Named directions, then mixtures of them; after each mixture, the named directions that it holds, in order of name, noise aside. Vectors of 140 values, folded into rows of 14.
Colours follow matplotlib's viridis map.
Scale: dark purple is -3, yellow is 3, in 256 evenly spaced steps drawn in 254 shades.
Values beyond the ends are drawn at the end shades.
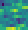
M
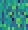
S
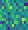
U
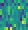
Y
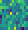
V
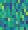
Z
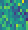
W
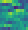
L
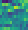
L.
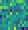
V.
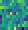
V.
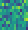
L, W.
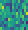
Z.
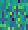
S.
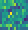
L, V, Y.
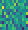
S, U, V.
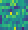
L, V.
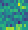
M, W.
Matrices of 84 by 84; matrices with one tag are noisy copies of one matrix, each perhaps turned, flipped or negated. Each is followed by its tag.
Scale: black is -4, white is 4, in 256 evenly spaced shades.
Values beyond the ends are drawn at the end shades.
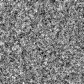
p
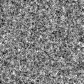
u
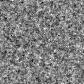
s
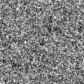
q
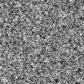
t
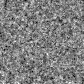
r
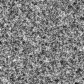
t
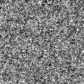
u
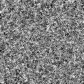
r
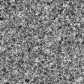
t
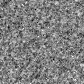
t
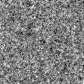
q
